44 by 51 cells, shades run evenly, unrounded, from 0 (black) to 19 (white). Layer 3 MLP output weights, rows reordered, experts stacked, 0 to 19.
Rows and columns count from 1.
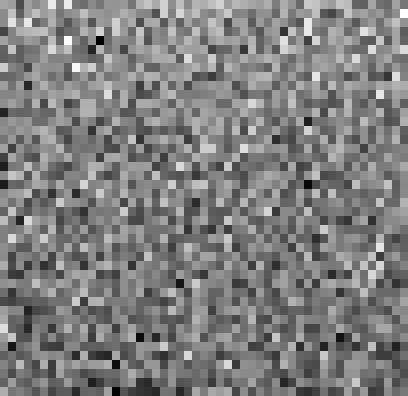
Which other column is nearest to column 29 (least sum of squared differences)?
14
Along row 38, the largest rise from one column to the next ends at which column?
35
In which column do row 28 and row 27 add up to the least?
40
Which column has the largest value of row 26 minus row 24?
11
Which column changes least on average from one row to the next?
16
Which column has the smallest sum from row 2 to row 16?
49
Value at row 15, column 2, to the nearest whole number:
10
